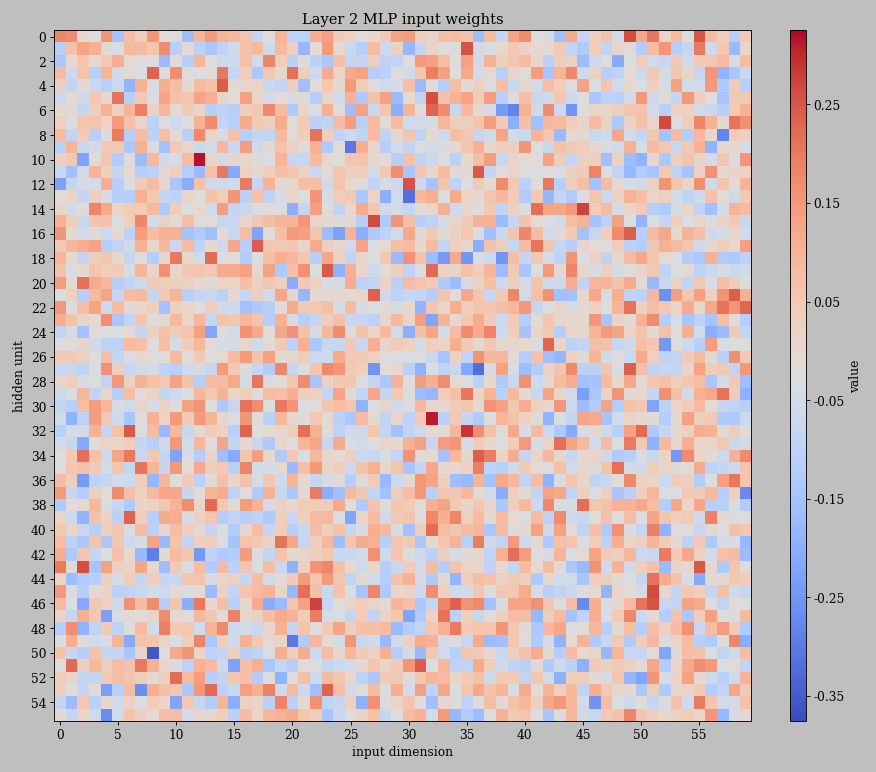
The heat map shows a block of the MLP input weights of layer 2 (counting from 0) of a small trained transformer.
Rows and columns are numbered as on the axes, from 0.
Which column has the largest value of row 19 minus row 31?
42
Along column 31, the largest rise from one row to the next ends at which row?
51
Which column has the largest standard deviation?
32
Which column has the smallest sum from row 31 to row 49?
15
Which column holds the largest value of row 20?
2
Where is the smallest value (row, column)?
50, 8
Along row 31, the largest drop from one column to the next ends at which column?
33
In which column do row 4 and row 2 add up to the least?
48
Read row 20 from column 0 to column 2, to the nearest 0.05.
0.15 0 0.2
